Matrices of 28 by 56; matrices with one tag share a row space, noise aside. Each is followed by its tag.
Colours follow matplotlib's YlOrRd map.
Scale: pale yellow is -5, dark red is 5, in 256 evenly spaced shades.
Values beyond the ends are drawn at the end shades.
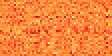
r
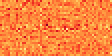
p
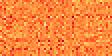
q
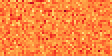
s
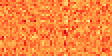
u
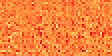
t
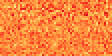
r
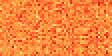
r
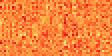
u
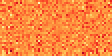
t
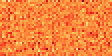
t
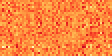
t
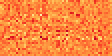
p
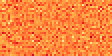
t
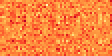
p
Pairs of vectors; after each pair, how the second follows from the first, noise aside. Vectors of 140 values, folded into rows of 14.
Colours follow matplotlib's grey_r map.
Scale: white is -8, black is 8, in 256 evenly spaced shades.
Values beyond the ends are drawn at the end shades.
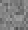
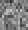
reversed, scaled up.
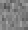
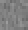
shrunk.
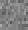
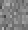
wrapped around, negated.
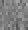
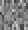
negated, scaled up.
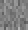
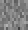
negated.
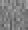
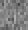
wrapped around, negated.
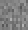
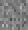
negated.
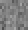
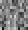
scaled up.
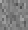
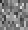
negated, scaled up.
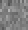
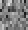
negated, scaled up.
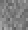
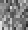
scaled up.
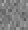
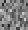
negated, scaled up.
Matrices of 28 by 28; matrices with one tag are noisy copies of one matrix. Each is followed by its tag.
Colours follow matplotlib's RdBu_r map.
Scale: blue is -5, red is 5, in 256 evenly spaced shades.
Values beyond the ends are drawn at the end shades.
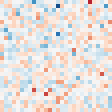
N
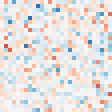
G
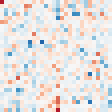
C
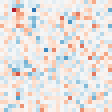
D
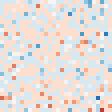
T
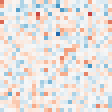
N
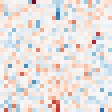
C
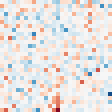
C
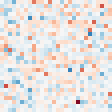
G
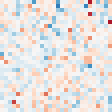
N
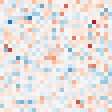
G
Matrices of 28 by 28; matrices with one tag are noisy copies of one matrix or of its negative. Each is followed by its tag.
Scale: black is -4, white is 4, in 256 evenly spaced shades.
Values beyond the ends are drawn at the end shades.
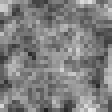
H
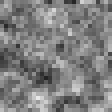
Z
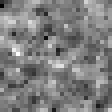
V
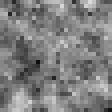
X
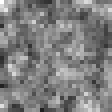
H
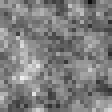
X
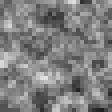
Z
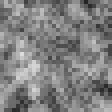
X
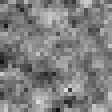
Z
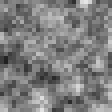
Z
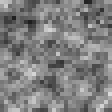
V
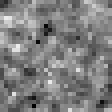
V
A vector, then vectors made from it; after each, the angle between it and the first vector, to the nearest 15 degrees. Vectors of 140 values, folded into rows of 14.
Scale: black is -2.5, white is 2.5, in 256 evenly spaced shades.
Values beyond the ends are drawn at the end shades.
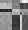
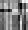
45 degrees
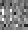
105 degrees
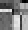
165 degrees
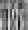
75 degrees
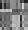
150 degrees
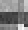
90 degrees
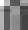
75 degrees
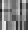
75 degrees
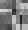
135 degrees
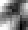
90 degrees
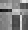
15 degrees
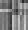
135 degrees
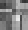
150 degrees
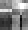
120 degrees
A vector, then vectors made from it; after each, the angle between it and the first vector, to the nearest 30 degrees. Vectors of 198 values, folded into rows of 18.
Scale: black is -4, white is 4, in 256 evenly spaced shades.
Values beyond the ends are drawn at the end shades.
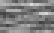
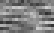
120 degrees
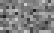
60 degrees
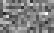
60 degrees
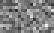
120 degrees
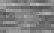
30 degrees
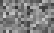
90 degrees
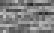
150 degrees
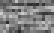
150 degrees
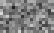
90 degrees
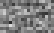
120 degrees
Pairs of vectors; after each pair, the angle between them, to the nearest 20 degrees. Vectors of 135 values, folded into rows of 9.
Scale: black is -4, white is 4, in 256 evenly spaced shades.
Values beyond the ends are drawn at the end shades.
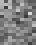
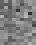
160 degrees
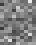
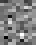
120 degrees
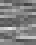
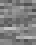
20 degrees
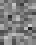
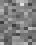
120 degrees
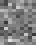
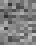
140 degrees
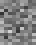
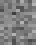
100 degrees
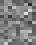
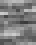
100 degrees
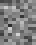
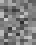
140 degrees
